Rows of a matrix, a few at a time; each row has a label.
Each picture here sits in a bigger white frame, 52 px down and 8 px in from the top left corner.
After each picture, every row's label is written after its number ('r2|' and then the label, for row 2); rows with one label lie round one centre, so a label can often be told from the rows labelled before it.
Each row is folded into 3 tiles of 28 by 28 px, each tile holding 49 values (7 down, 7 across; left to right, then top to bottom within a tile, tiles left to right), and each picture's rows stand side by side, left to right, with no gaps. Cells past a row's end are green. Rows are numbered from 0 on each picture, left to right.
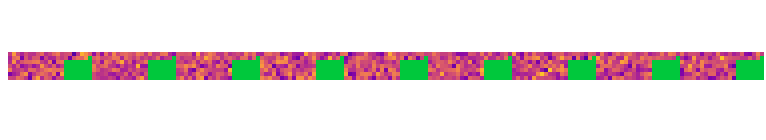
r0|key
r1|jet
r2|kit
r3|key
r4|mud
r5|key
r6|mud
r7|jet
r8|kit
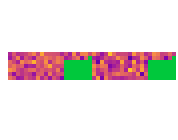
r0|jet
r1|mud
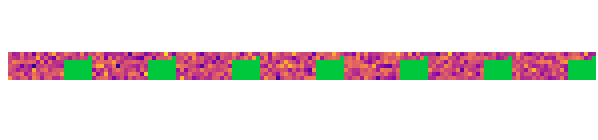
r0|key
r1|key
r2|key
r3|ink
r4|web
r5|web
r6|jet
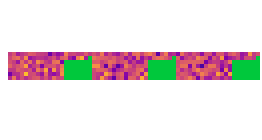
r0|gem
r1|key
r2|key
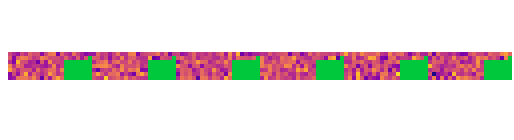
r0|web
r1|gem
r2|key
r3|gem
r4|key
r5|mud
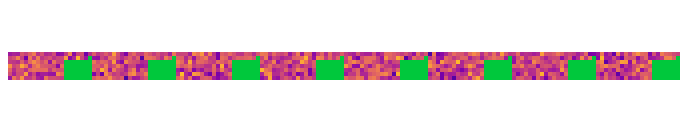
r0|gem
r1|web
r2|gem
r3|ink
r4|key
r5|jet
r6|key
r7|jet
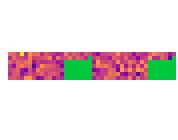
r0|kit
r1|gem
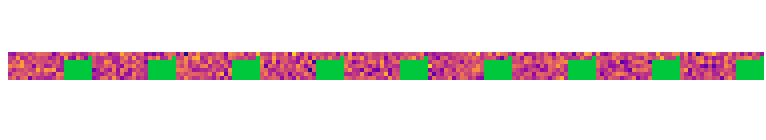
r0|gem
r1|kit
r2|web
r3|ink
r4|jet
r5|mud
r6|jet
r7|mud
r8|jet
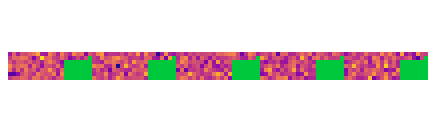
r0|web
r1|key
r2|key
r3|kit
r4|kit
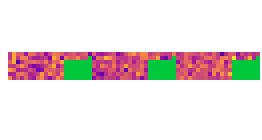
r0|jet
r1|mud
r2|gem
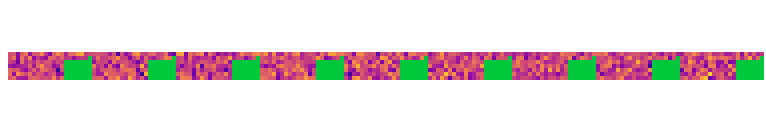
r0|ink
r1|key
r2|ink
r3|ink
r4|web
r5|gem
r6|gem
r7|kit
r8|kit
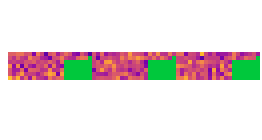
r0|key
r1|kit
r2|gem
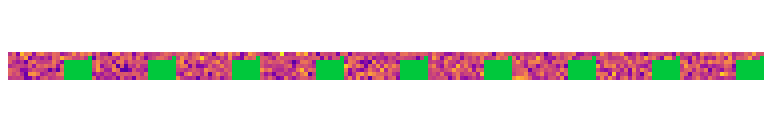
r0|ink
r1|jet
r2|key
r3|web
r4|mud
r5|key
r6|key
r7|gem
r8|jet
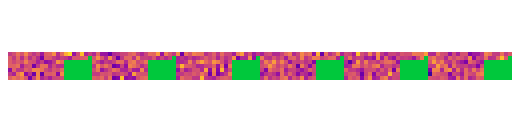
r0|key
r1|jet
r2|gem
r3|kit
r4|ink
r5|gem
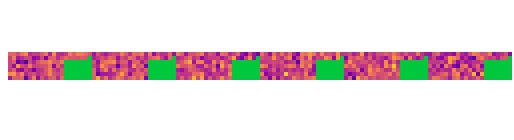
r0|ink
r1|kit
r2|gem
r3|mud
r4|mud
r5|key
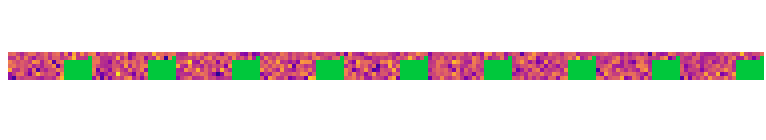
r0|jet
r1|mud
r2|gem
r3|web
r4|jet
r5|gem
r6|web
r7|kit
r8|mud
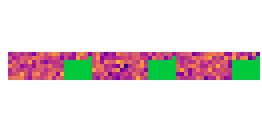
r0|key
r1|jet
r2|kit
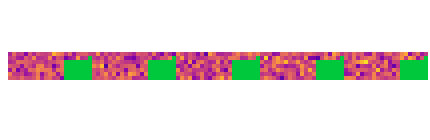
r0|key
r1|key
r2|ink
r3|jet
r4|key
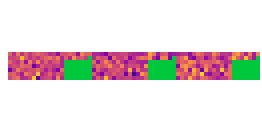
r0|kit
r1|gem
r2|gem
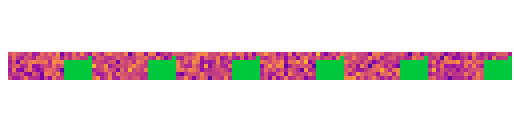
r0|jet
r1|mud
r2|web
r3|kit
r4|key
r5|jet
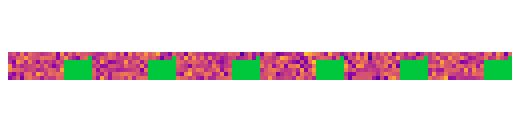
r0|web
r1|web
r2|key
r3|key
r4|web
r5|gem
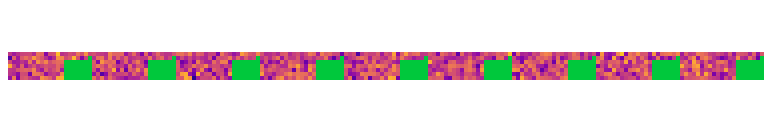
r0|mud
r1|web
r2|ink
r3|mud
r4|mud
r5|ink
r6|jet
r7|jet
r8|gem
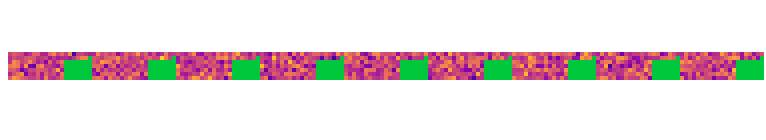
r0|key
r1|key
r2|mud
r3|mud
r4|ink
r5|kit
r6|key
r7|key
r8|web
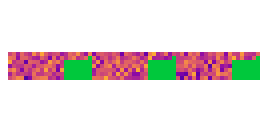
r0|ink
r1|gem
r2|web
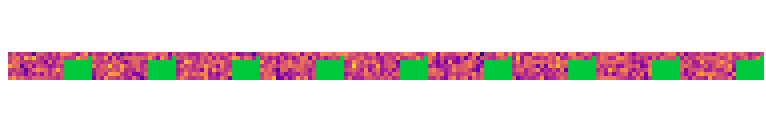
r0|key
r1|gem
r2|gem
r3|ink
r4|kit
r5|ink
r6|jet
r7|key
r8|mud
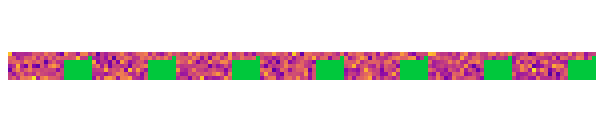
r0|kit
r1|mud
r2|web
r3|ink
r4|kit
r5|ink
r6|kit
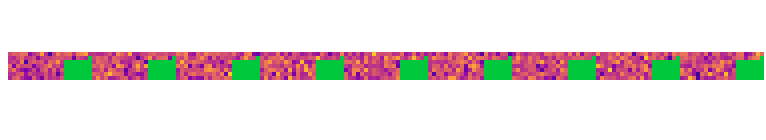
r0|ink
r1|gem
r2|key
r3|gem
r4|kit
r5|kit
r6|jet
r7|mud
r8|ink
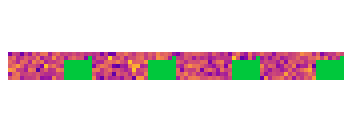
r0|jet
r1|jet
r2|gem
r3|mud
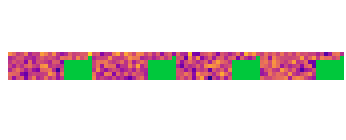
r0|ink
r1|jet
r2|ink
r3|kit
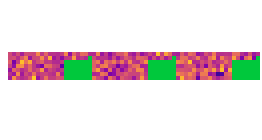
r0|kit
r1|jet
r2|gem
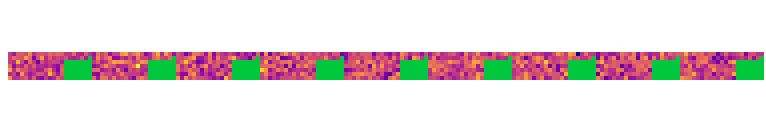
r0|web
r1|jet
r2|web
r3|jet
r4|gem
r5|jet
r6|key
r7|jet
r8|key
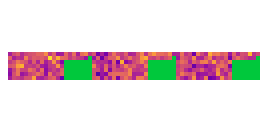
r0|kit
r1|mud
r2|jet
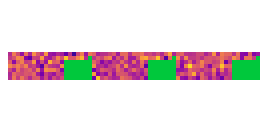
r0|gem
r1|mud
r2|gem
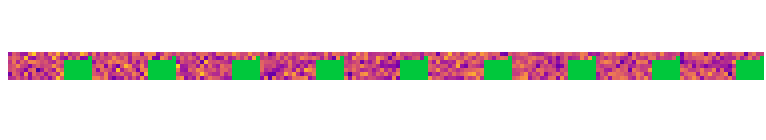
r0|jet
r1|key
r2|mud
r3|mud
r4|web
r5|web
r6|key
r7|web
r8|key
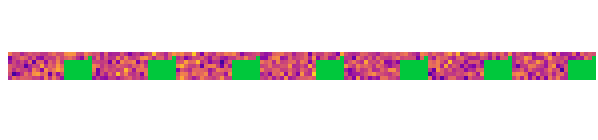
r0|mud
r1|mud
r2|key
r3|web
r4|mud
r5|web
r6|ink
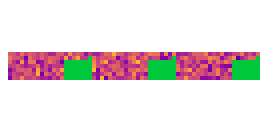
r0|gem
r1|web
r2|web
